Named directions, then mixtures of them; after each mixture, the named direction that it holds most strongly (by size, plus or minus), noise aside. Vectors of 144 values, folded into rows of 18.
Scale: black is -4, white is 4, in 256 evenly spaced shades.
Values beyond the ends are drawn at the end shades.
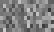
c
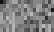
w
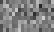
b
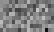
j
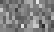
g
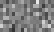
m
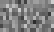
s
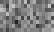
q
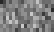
g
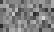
b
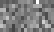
m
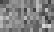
w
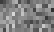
w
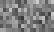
s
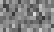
b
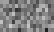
j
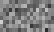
j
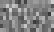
s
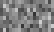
c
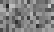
q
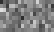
g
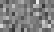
m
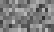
j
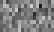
b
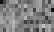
w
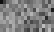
w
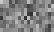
q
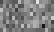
g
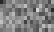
w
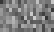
s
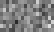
m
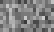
s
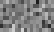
m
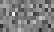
b
